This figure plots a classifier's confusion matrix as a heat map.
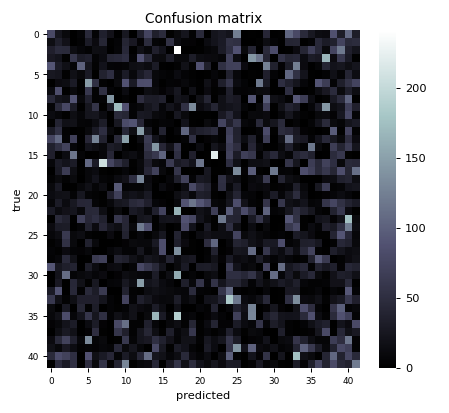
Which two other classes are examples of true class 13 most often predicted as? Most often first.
10, 6
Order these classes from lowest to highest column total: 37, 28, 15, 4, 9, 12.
4, 28, 15, 9, 37, 12
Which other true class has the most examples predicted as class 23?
11
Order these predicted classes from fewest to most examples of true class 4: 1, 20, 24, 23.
1, 23, 24, 20
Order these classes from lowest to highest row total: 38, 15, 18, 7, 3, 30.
7, 18, 30, 38, 15, 3
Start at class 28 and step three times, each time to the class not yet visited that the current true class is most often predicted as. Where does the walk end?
40
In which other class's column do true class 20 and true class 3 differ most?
37
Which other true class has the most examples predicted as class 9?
19
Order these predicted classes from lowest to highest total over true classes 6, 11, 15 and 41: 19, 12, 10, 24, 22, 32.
32, 19, 12, 24, 22, 10
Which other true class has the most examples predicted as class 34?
39
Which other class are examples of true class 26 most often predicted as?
22
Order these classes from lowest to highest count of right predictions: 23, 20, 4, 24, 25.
20, 24, 25, 4, 23
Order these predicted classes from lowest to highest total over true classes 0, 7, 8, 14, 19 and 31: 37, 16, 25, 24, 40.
16, 37, 24, 25, 40
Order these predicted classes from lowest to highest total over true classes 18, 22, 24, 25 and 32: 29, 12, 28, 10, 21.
28, 21, 10, 29, 12
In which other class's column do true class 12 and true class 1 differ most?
18
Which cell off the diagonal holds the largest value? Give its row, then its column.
2, 17
